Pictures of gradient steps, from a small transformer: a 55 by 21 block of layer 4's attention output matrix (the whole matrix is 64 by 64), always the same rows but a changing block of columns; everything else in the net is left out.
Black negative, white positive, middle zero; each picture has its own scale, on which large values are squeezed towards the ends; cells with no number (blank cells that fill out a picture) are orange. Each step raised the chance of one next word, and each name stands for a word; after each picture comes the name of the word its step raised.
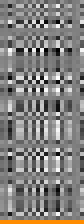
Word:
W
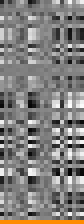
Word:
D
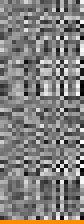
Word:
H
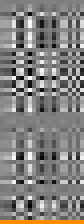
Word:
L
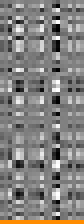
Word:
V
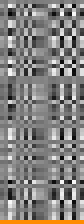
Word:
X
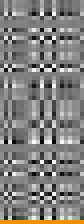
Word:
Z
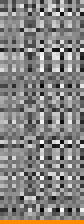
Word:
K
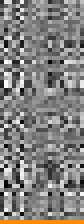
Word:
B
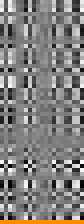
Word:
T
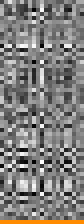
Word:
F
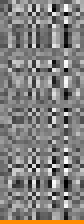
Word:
T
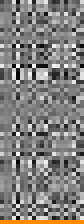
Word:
F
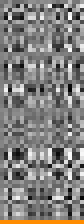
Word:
V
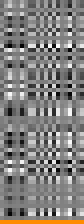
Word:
F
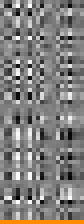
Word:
X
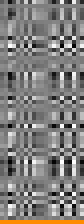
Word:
F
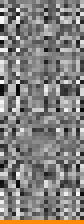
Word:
W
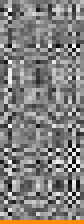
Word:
F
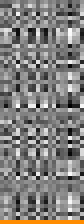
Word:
D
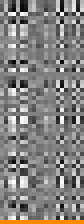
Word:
T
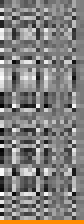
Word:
D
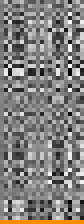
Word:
L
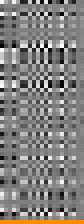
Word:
B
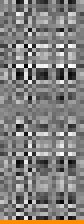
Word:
F
